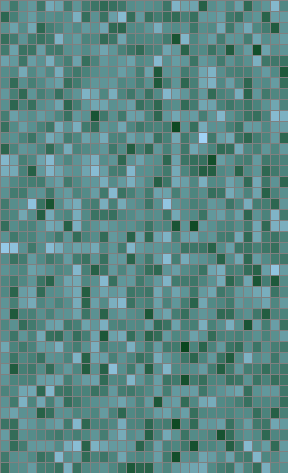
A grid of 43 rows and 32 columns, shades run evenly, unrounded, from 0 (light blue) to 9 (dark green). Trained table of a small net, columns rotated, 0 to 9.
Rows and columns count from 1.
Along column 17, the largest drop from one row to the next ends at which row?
30
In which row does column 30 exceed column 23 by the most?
13
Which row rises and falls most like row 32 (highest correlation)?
35
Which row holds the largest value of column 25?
40
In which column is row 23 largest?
24
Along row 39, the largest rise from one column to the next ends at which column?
10
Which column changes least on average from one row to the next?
16
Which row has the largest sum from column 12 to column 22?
39
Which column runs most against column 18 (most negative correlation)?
31
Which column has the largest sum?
17
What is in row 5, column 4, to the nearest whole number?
6
